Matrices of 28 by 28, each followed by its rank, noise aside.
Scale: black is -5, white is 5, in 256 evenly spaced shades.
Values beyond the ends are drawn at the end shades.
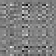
two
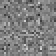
four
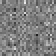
four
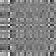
one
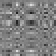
two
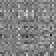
four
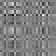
one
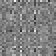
three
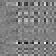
one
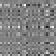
two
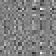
two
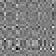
two
